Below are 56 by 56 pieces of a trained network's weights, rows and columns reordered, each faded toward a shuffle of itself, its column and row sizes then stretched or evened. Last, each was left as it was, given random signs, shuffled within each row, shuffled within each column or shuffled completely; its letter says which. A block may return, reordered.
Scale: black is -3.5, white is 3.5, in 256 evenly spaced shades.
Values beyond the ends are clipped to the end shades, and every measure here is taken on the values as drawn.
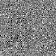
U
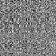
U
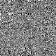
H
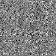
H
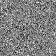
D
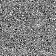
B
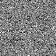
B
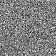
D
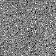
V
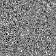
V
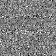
B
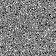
D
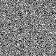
B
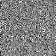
H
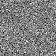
D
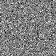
D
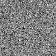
B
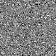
B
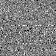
B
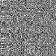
U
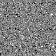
B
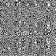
U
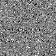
B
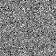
B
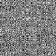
U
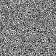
B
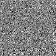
H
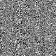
V
